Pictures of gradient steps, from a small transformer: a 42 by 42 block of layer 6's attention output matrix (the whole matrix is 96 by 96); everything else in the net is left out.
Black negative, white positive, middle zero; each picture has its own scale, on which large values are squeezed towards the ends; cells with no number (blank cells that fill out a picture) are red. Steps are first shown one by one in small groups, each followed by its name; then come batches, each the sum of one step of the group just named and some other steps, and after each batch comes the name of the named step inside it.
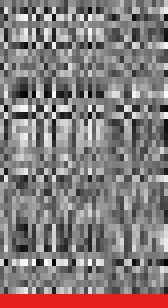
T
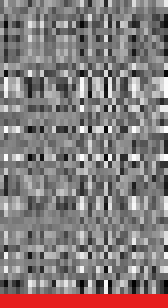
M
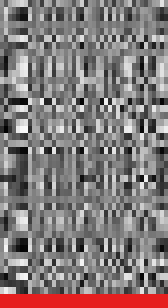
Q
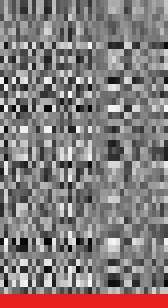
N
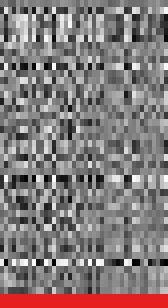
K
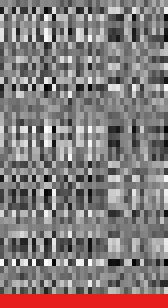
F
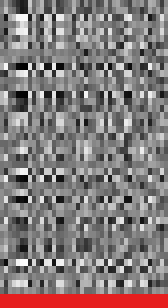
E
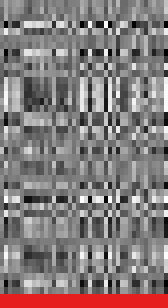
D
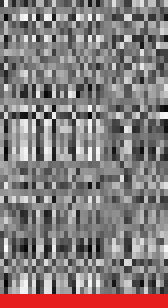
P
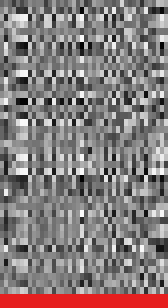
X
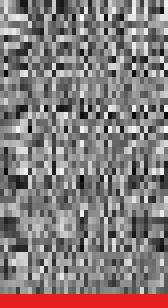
X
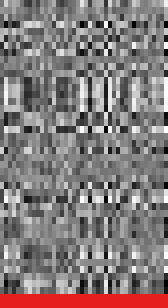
D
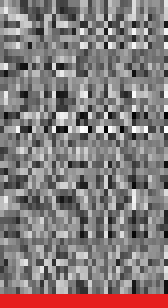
E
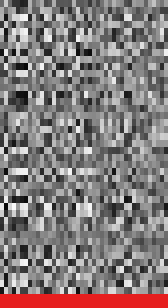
E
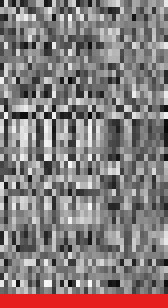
T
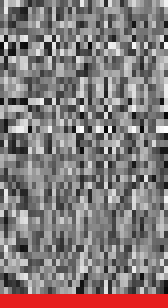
Q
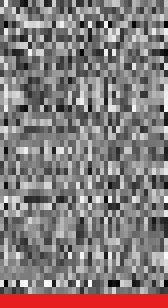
D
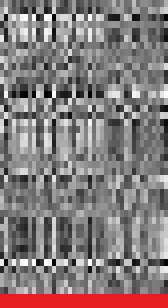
T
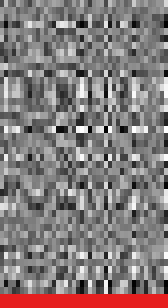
M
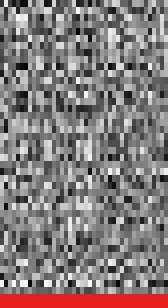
E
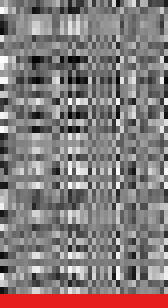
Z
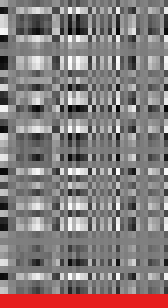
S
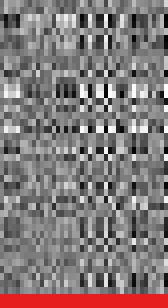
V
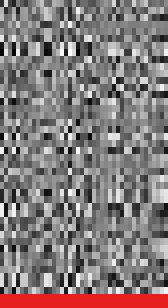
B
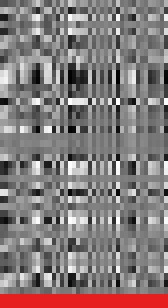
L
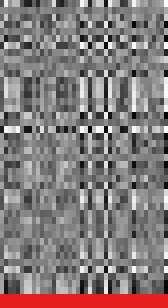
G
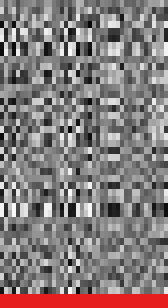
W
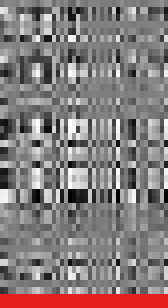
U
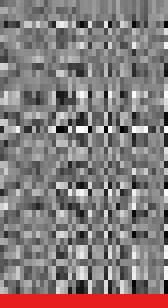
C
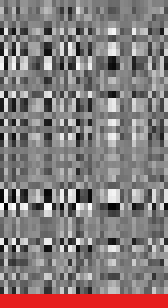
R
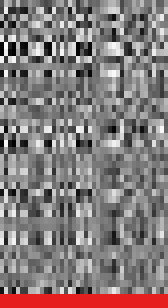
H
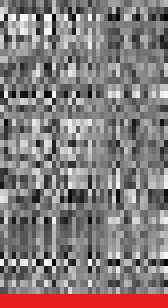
U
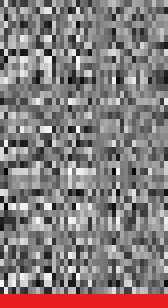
L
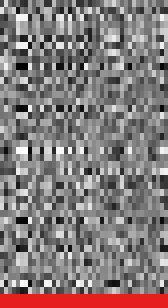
Z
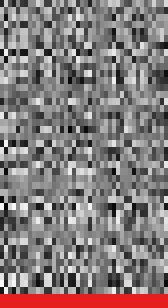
L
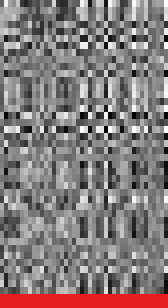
G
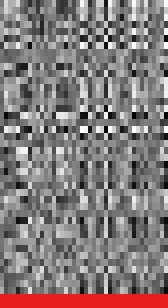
G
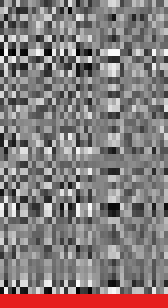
H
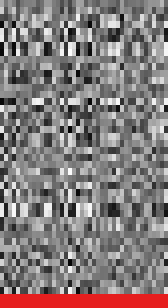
W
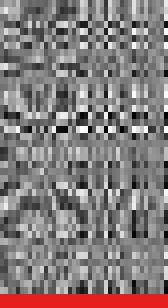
C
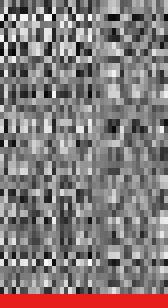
H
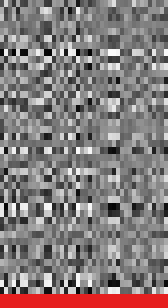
B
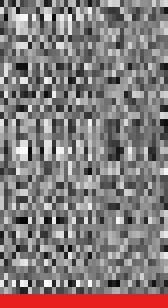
L
